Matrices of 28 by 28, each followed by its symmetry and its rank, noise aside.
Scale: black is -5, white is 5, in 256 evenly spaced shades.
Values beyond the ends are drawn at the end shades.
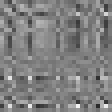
no symmetry, rank two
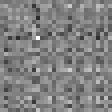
no symmetry, rank three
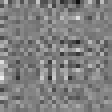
antisymmetric, rank two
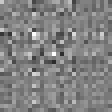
symmetric, rank two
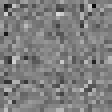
symmetric, rank three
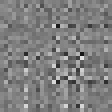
antisymmetric, rank two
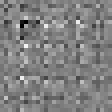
symmetric, rank three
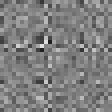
symmetric, rank two
